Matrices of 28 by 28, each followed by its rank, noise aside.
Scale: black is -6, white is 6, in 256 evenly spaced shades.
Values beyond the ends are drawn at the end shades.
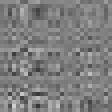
two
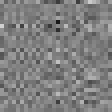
three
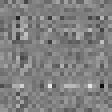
three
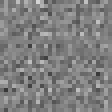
six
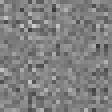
six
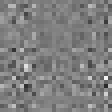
three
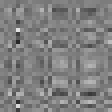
two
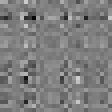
two
